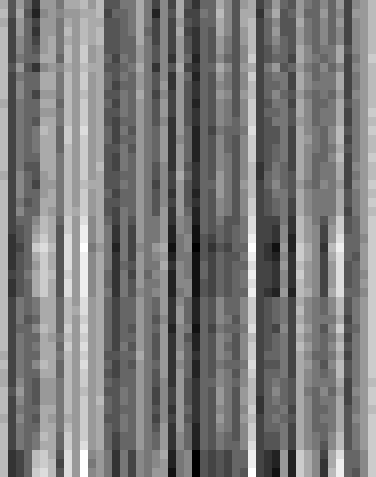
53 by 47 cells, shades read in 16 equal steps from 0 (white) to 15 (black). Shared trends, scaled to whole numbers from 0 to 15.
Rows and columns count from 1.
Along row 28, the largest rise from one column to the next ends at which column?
33
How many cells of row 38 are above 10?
7
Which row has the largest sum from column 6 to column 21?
2
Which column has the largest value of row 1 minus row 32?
5
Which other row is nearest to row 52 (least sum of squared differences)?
51
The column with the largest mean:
25
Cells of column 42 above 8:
8
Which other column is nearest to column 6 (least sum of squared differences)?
38
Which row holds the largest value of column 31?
53
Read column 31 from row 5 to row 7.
6 7 7
